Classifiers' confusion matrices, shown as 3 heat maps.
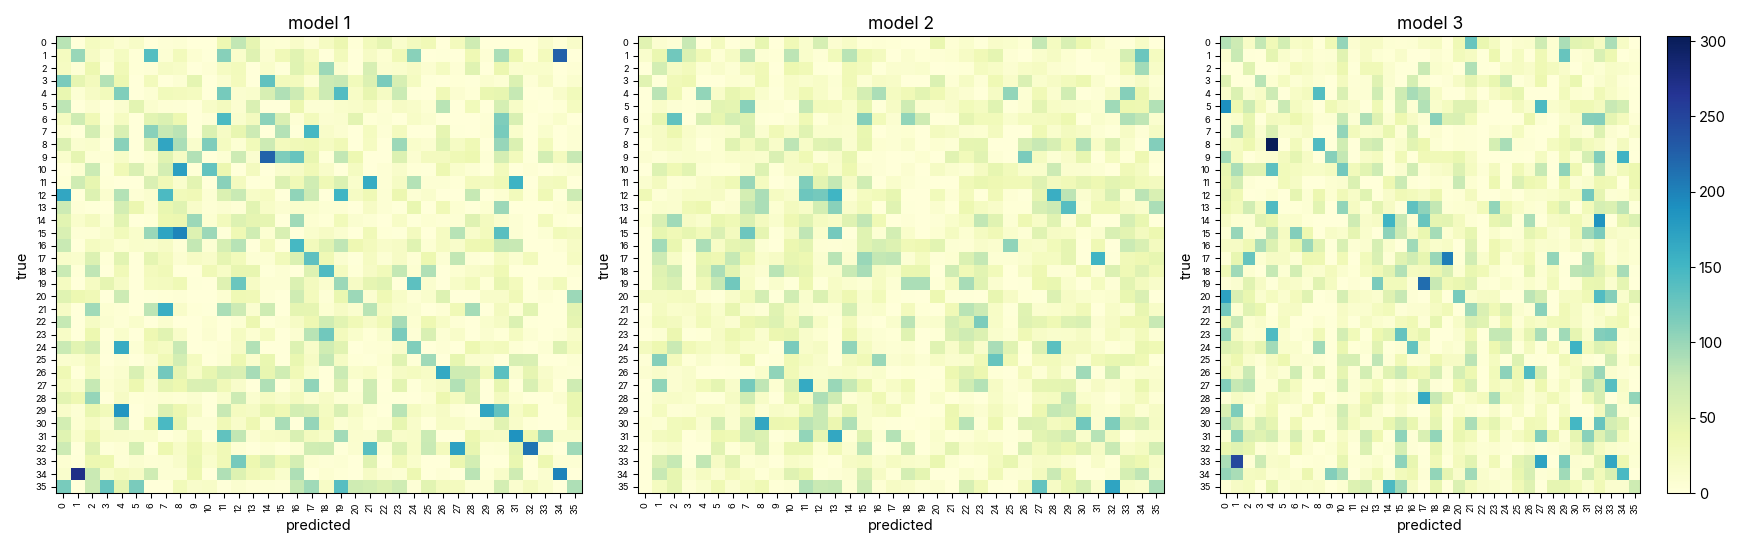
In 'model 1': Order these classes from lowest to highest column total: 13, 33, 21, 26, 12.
33, 26, 13, 21, 12
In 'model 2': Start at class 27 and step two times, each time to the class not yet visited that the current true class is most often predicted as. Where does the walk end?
7
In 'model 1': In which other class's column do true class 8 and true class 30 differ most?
10
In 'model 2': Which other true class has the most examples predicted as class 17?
31
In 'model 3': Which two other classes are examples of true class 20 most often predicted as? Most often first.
0, 32
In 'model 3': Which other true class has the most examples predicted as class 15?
23
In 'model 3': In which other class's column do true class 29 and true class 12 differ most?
31
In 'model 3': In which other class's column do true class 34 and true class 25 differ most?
9
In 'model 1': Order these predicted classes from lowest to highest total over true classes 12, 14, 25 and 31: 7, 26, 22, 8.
26, 22, 8, 7
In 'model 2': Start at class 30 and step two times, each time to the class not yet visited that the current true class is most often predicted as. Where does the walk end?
35
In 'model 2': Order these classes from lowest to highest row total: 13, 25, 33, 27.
33, 25, 13, 27
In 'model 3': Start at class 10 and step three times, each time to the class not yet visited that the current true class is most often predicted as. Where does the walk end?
24
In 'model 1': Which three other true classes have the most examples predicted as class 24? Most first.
19, 1, 11
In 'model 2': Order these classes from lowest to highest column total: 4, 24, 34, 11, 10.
4, 24, 10, 34, 11
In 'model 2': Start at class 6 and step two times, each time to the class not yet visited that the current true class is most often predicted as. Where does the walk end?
34
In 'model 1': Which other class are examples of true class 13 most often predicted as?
30
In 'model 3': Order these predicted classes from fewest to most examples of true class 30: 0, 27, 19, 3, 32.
19, 27, 3, 0, 32
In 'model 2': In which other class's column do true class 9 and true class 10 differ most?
26
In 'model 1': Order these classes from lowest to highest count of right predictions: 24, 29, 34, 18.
24, 18, 29, 34
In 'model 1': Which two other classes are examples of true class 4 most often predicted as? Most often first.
19, 11
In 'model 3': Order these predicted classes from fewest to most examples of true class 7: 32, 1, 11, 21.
21, 11, 32, 1
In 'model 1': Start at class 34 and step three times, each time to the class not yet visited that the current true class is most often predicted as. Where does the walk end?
11
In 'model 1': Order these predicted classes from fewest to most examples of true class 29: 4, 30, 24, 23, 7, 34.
34, 24, 7, 23, 30, 4
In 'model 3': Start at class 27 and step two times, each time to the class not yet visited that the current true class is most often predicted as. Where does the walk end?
1
